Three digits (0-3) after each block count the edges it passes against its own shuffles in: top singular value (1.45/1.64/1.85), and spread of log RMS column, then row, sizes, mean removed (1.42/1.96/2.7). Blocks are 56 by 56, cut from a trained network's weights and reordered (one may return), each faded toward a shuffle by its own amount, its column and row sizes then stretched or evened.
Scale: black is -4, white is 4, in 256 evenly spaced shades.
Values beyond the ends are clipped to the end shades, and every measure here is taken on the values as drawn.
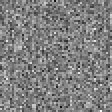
1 0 0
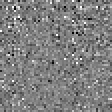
1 1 1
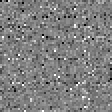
0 1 1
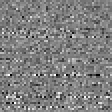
0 0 3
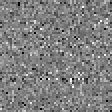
2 1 1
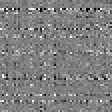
3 1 3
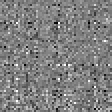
1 2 2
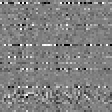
2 1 3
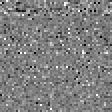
1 0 2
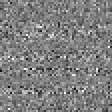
0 0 3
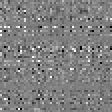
0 2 3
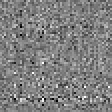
2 1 2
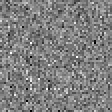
1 1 0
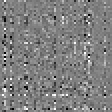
1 3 2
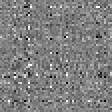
1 2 2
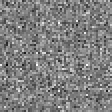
0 1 1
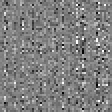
0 3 1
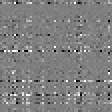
3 2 3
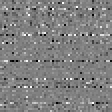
1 0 3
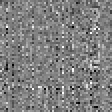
1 3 1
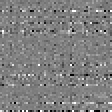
2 1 3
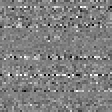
2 0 3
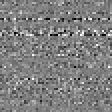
1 0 3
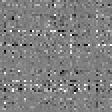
2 2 3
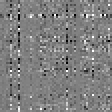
3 3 2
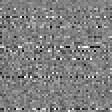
1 0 3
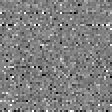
2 0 2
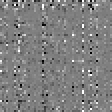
2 3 2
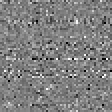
3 1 2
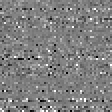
0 0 3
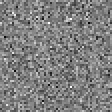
0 1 0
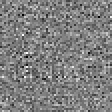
1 0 1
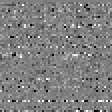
1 0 3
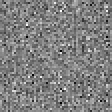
0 1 1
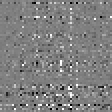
1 2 3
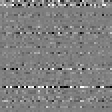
3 0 3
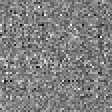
0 0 2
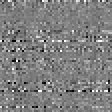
2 1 3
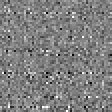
2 1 2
